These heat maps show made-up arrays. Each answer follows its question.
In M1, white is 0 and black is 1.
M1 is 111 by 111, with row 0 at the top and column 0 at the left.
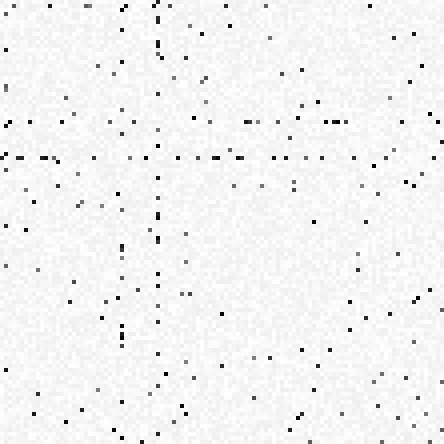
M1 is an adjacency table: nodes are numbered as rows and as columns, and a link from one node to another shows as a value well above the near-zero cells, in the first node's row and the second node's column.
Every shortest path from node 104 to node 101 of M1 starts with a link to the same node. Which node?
node 74
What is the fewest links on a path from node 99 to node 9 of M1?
4
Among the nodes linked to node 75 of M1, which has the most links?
node 103
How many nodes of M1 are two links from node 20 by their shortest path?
1
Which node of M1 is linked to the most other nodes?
node 39
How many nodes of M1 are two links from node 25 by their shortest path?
2
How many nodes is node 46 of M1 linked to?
5
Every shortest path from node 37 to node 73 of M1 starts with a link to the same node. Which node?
node 57
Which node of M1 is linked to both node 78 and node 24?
node 97
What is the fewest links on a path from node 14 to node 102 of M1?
6
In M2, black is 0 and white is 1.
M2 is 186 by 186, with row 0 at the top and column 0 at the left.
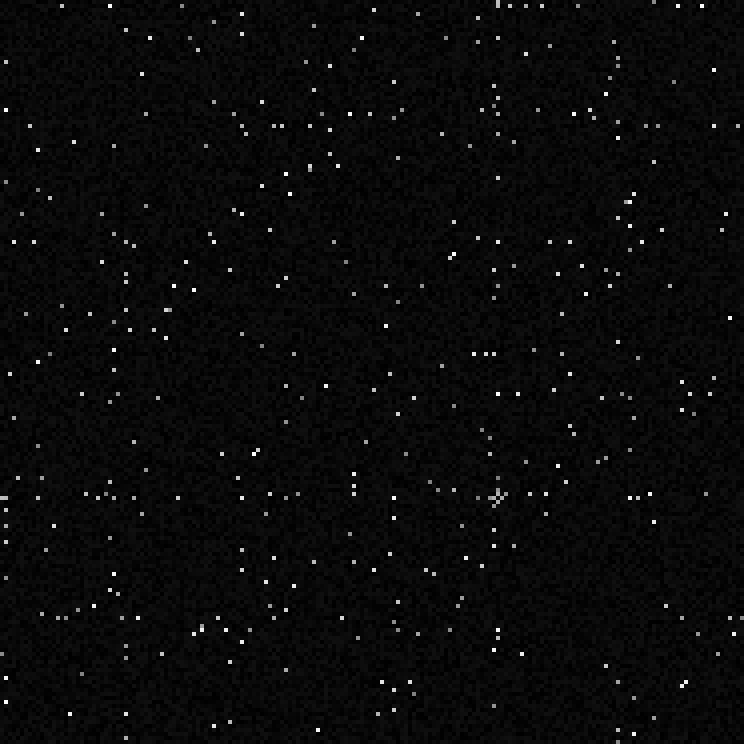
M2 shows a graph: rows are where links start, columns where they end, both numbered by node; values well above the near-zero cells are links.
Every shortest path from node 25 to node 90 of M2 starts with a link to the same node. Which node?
node 53
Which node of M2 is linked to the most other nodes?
node 124
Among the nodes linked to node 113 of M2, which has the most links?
node 122
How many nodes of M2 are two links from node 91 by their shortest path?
1
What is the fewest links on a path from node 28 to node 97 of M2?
5
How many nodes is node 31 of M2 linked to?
9
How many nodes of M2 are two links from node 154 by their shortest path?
7
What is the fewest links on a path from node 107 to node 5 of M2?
7
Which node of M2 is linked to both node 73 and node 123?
node 88
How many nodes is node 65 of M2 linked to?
3
